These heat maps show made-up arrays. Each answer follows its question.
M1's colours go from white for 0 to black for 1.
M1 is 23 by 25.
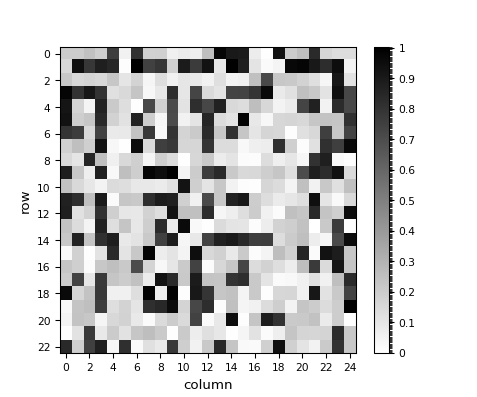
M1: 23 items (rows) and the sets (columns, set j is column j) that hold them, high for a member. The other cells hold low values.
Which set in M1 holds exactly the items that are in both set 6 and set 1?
19
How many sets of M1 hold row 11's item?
10
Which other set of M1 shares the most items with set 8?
3
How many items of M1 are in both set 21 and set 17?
0
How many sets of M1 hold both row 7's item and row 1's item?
6
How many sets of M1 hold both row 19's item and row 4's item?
6
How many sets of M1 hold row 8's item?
3
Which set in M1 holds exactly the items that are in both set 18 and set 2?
5
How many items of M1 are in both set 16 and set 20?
0
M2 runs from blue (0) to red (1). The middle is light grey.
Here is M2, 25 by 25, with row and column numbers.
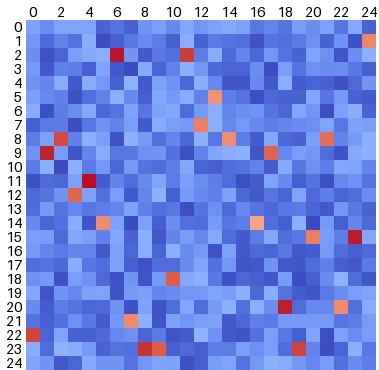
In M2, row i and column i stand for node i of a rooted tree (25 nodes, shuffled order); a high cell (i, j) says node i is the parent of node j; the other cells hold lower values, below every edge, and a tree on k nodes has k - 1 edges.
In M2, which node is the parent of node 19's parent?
15
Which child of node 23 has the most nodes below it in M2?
8
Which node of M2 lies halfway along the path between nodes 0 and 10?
20
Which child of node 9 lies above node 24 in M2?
1
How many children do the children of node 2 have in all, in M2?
1
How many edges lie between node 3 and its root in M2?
6
